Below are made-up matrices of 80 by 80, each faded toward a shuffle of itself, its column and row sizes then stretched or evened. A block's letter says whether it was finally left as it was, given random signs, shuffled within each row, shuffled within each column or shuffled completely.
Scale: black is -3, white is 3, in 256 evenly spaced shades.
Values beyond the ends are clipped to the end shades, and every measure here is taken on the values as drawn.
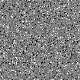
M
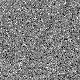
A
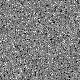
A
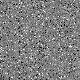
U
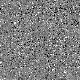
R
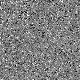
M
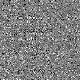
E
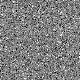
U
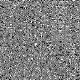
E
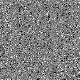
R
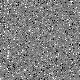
U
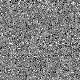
M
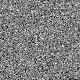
A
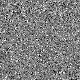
M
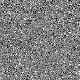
E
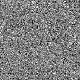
E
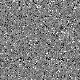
R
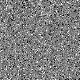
R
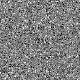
E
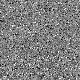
M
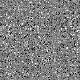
E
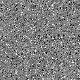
E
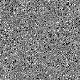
E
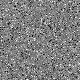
A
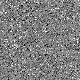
M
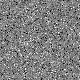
A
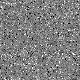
M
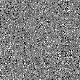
E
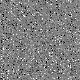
R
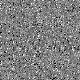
E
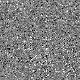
R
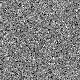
A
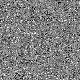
M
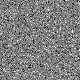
A
